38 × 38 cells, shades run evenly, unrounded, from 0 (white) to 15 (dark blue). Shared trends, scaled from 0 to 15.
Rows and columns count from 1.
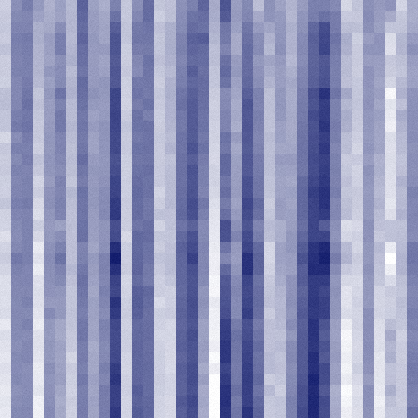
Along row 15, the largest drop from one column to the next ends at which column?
12
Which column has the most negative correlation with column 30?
36
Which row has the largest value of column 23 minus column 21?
24
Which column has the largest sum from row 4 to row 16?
30
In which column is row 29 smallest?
20
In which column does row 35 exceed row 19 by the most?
21
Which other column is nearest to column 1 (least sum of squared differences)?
33
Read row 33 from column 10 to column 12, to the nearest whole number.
8 12 3
